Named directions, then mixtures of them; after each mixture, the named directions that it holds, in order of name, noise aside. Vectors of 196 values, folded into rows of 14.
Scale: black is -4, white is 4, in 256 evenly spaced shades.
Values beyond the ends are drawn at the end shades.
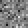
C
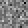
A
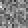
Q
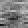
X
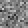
A, C, X.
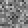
A, C, X.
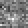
Q, X.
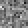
A, Q.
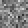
C, Q.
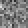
Q.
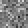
C, Q.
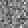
A.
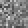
C, Q.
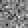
C.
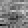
X.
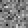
C.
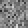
A, C.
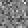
A, Q.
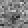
A, X.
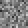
A, C.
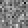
A, C.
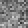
A, Q, X.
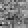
C, Q, X.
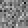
A, C.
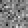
C.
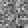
A, C.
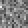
A, Q.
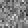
A, C, X.
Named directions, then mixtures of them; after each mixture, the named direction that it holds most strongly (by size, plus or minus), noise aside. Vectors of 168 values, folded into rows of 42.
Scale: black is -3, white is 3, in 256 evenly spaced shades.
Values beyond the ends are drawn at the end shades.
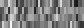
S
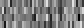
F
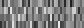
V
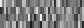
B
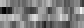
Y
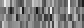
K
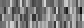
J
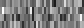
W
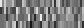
B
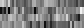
Y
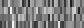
V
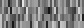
V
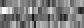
Y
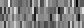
F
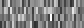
V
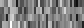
S
